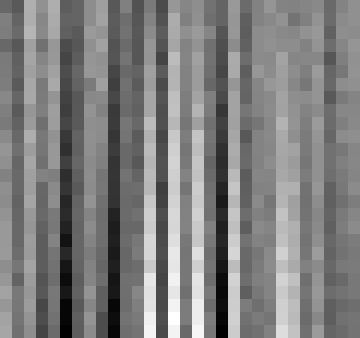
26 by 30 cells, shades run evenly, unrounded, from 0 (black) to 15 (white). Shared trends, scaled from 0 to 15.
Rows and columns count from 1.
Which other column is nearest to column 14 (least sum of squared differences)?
7
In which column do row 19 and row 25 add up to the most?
15
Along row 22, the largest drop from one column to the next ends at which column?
14
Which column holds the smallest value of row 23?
19
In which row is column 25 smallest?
2
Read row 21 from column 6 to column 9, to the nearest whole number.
1 6 8 6
